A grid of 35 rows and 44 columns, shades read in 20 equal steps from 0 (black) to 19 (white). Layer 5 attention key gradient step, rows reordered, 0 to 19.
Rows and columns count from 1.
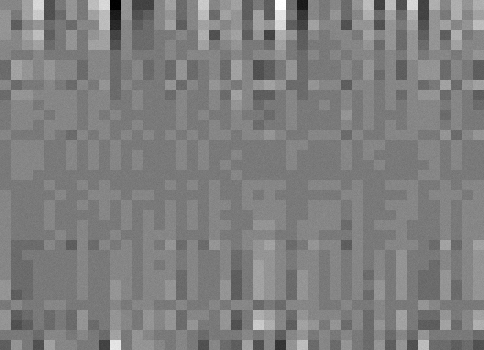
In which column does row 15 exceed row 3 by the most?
11
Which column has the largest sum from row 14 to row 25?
25
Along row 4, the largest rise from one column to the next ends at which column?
26
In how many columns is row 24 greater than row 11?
15
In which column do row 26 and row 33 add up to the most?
24
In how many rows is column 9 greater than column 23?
10
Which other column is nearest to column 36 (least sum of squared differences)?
38
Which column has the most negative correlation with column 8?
2
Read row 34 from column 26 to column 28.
7 10 11
